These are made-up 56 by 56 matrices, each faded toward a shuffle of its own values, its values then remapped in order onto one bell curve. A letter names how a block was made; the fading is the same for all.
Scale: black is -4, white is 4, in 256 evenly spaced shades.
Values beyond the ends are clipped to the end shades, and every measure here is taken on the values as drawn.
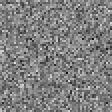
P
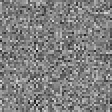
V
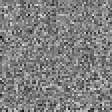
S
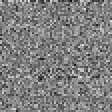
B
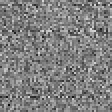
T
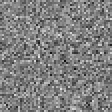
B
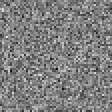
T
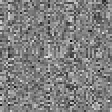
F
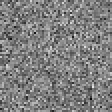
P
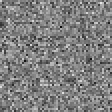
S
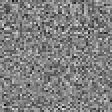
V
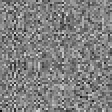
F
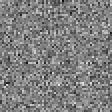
B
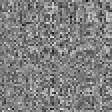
F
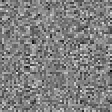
V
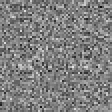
V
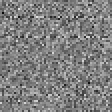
S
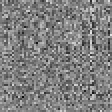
F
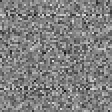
T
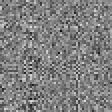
F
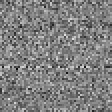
S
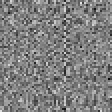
F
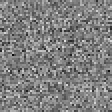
S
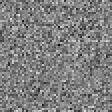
S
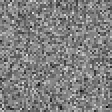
P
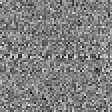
S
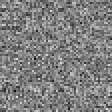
V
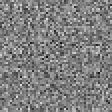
V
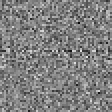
T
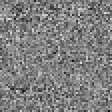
T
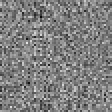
F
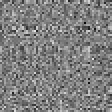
F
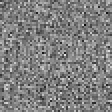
V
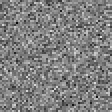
P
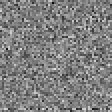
T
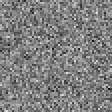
P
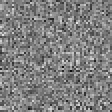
V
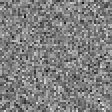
P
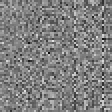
F
